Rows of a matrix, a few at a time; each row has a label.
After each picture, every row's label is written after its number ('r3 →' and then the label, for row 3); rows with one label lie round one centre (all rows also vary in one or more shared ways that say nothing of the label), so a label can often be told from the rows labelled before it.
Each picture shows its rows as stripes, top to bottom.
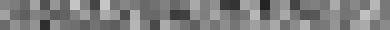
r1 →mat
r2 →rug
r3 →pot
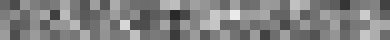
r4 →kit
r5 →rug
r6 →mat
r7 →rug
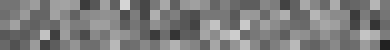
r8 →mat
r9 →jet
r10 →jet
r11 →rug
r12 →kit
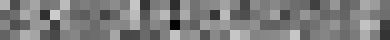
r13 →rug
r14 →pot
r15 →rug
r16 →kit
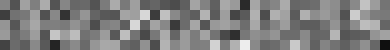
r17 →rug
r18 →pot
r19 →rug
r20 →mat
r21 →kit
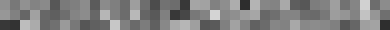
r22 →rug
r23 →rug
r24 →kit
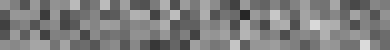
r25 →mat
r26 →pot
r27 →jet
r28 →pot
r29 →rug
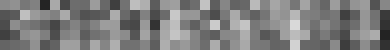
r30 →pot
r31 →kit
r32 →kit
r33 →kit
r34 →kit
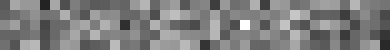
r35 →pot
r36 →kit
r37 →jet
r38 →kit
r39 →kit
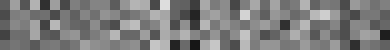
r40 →pot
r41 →jet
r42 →pot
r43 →kit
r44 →jet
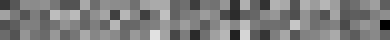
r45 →jet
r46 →mat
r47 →kit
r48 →jet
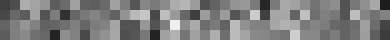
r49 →kit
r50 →pot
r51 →kit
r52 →kit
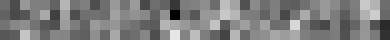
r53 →rug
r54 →rug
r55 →kit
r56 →kit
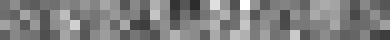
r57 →jet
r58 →jet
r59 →mat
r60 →kit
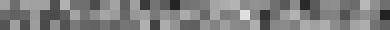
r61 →rug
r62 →kit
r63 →pot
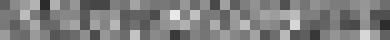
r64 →pot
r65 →kit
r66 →kit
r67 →rug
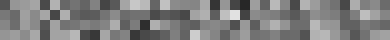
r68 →pot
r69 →rug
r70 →jet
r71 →mat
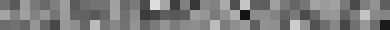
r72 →jet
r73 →rug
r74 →kit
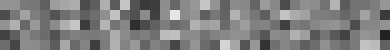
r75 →mat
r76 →kit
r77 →mat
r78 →kit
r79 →rug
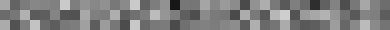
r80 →rug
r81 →jet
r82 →rug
